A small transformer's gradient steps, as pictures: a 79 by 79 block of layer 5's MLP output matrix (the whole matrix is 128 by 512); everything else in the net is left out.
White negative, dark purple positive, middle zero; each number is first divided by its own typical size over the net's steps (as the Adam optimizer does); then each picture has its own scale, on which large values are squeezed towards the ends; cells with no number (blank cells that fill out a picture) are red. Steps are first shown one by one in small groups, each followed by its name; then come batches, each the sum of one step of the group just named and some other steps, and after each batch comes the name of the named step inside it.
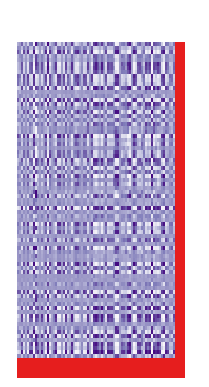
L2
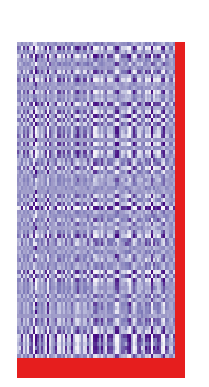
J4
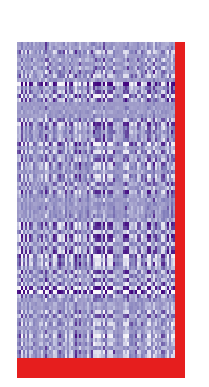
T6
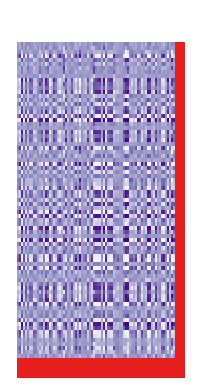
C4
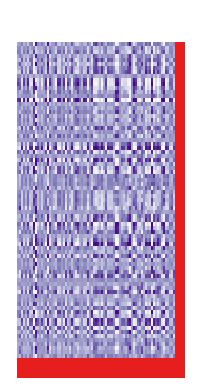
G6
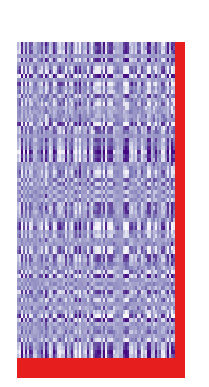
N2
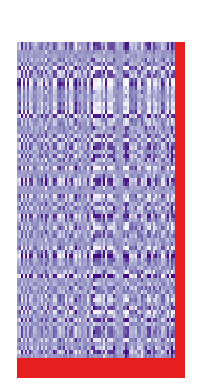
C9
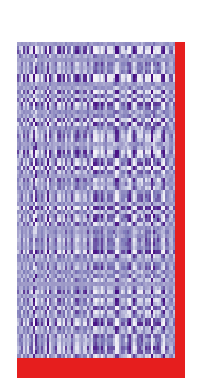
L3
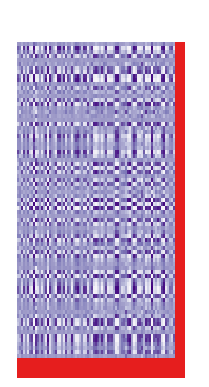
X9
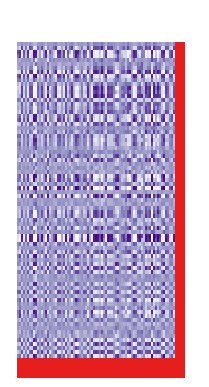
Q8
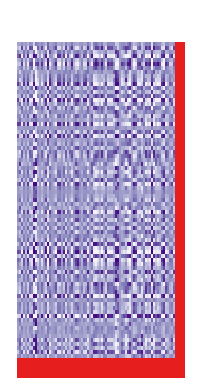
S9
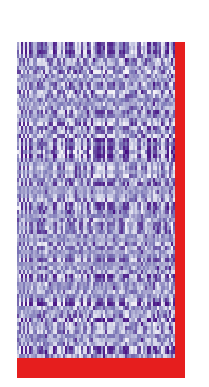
N2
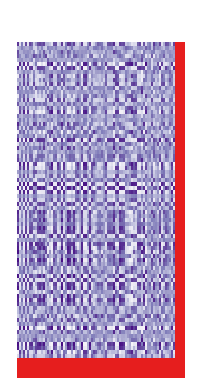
S9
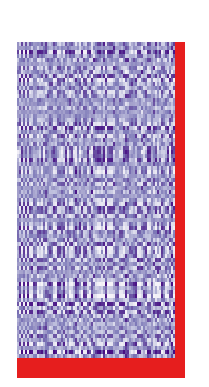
N2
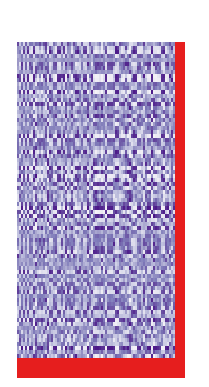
L3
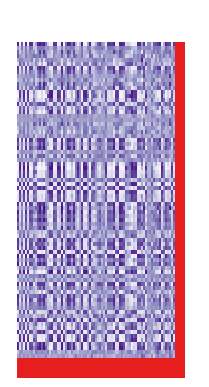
S9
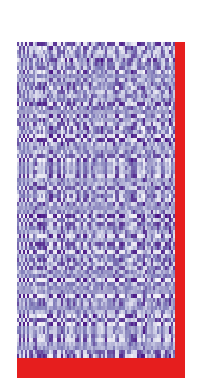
S9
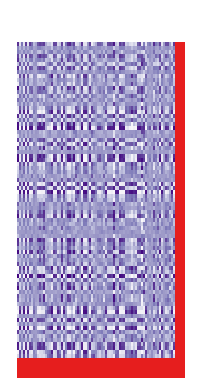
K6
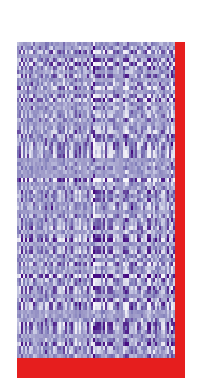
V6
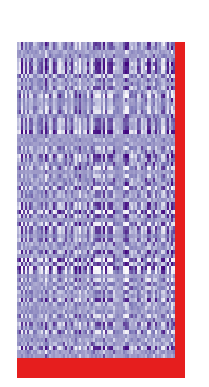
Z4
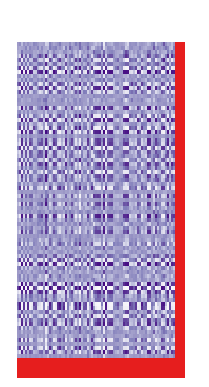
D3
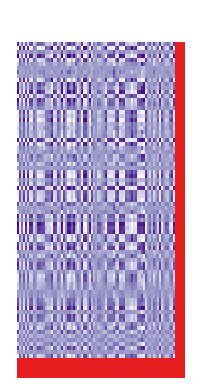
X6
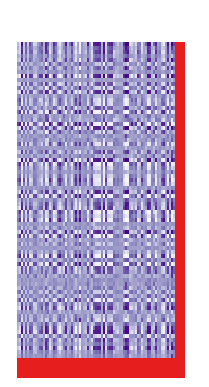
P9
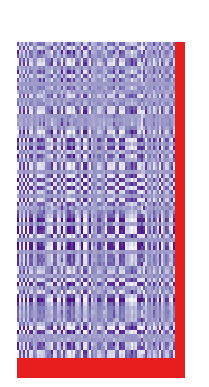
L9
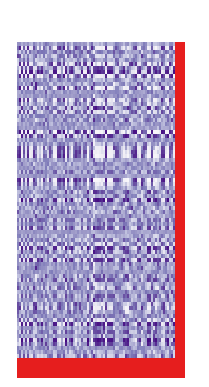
V6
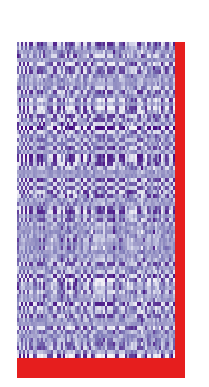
K6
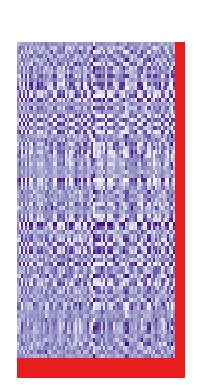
V6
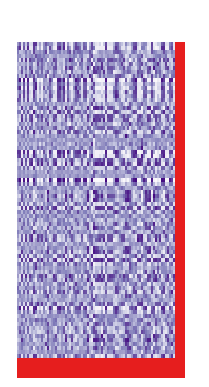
V6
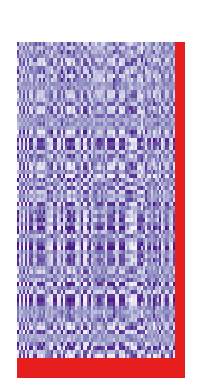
L9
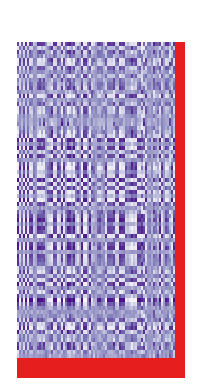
L9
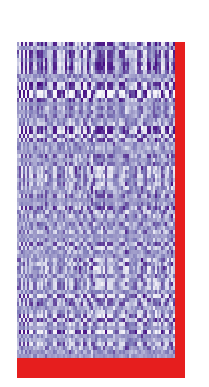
Z4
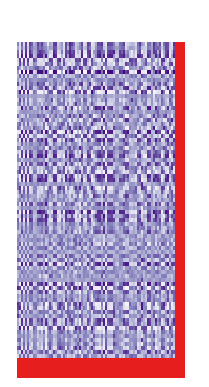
D3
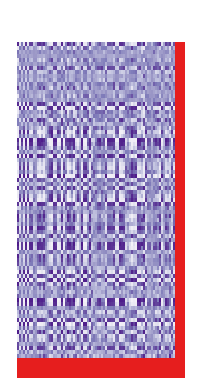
L9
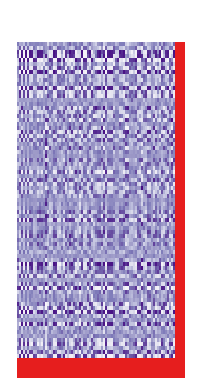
D3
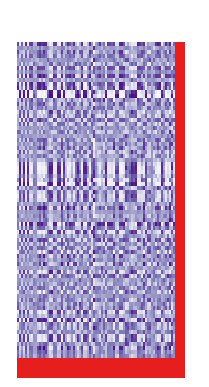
V6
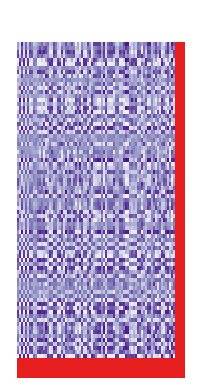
P9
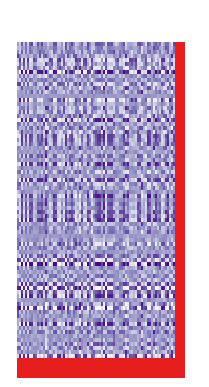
D3
